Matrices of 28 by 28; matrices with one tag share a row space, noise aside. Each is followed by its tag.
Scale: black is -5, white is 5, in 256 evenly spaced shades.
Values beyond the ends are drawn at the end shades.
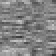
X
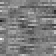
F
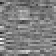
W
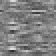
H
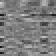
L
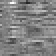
H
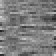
F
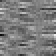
F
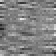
F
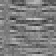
H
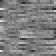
F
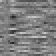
H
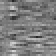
H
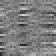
F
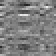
W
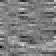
F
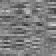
X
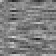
H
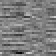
X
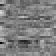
W
